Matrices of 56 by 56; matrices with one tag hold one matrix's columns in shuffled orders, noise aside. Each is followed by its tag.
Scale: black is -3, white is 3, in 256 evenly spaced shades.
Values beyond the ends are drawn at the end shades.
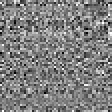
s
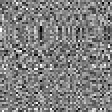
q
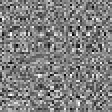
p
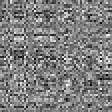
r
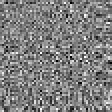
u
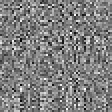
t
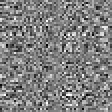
p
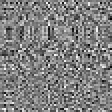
q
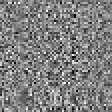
u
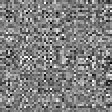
r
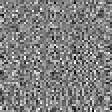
u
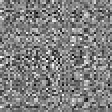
r
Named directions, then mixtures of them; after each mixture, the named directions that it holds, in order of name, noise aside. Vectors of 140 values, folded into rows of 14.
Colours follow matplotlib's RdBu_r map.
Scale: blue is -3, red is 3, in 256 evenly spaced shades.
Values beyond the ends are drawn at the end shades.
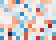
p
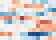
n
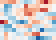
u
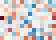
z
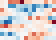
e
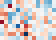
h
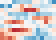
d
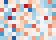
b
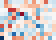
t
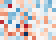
h.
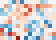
e, h, p.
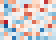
b, u.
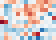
u.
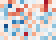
h, u.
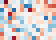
b, h.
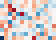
h, t.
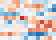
n.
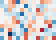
p.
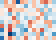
p, t.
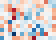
t, z.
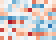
d, n.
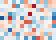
z.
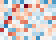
b, e, p.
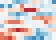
d.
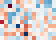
h.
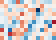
p.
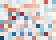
t.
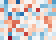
b, d, p.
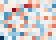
b, t.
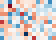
h, t.
